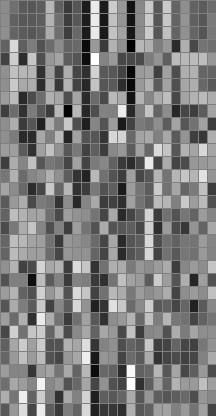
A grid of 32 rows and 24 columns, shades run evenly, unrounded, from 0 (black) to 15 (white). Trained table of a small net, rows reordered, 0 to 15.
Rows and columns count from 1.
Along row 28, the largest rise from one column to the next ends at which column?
12
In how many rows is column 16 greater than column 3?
15
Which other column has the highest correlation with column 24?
9
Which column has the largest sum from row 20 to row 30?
5
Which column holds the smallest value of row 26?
16
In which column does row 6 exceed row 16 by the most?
4
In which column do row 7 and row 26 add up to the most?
2
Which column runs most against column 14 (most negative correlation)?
8
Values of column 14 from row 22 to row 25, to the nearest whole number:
11 10 12 9
